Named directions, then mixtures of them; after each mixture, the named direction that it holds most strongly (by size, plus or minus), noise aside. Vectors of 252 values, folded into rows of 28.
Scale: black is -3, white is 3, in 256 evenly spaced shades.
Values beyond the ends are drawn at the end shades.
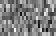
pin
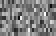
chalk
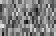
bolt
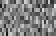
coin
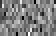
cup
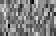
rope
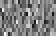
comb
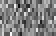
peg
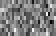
chalk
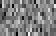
cup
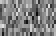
bolt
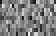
cup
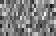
rope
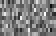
chalk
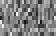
peg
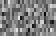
chalk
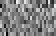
coin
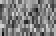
bolt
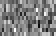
pin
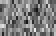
bolt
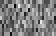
peg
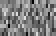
rope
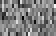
cup
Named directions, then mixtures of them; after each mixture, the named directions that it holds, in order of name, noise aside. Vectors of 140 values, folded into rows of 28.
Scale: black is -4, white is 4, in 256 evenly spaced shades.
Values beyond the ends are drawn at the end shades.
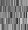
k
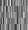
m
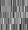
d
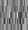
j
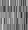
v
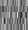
j, v.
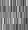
d, v.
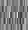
j.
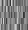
m.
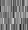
d.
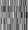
d, v.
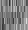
d, v.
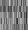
k, v.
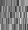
d, k.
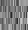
k.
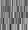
d.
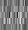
j.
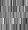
d, v.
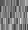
d, k.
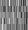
v.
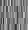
m.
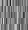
m.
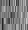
k, v.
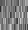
d, k.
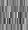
j.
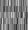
m, v.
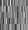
m, v.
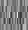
j.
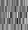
j, k.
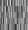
m.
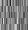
m.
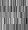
d, v.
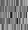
j, k.
